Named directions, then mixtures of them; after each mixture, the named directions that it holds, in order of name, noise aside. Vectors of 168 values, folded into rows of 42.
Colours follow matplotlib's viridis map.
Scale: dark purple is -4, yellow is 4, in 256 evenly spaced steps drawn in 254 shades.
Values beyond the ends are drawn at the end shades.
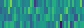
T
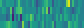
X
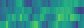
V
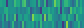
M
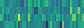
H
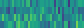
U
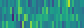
M, V, X.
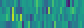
X.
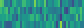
M, T, V.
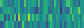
H, M, X.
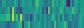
X.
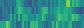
V, X.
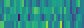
H.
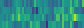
H, T, V.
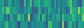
H, U.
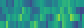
V.
